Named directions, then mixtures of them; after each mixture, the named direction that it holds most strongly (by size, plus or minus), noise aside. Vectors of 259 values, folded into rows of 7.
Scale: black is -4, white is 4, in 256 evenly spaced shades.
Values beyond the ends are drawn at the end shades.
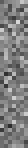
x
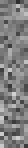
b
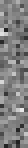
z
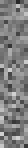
b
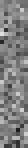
z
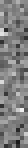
z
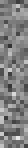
b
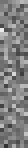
x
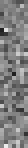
z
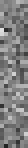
z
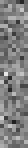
x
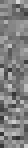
b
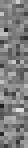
z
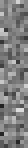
z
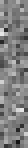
z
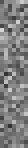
x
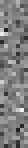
z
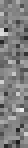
z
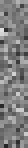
z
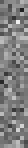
x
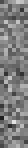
x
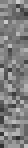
b
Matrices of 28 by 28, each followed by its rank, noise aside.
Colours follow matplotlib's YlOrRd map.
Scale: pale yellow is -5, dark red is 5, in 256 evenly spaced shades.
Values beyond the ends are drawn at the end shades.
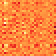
three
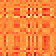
two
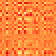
two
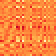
two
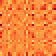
two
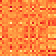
two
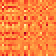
two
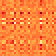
one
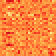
four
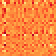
two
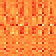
two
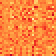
four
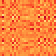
two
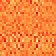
three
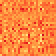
four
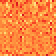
four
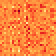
four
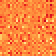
three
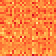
three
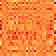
three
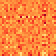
four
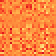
three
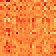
three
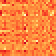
four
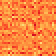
four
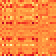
two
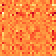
three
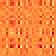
one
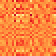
two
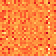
three
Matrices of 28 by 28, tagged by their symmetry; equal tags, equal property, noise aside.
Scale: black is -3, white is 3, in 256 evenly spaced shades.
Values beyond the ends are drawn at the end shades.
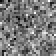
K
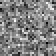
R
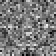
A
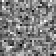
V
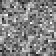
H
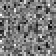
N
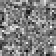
V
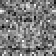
A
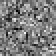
R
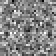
A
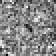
R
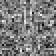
A
